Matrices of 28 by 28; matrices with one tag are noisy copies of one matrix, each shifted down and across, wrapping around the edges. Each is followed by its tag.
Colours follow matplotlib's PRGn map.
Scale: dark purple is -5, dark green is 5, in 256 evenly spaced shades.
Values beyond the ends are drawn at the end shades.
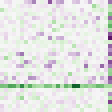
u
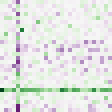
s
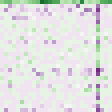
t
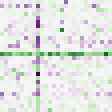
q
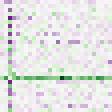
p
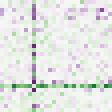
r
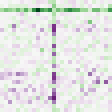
s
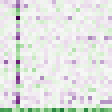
q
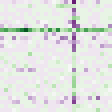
t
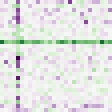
s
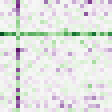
s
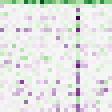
u
